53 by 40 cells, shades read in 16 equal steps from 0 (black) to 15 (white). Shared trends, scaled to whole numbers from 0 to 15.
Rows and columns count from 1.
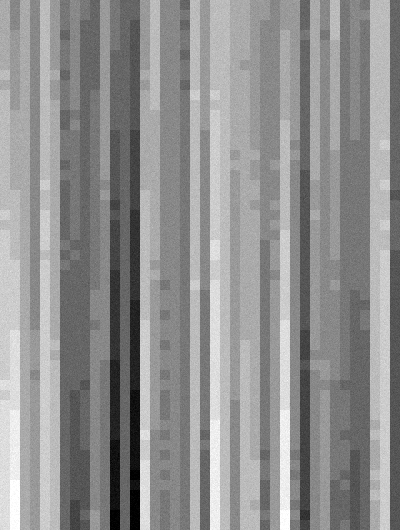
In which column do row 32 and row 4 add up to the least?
14
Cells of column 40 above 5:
24
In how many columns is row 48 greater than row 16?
14
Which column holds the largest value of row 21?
22
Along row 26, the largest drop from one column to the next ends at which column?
40
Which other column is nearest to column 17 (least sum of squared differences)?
18
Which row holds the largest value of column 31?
4
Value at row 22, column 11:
8
